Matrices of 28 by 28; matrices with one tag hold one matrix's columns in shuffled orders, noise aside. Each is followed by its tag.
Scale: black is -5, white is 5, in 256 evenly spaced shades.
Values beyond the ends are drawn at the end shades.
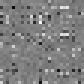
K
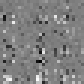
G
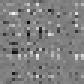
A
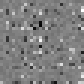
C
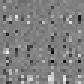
G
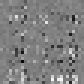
G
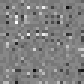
K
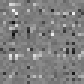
A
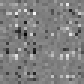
A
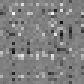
A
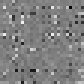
K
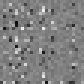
C
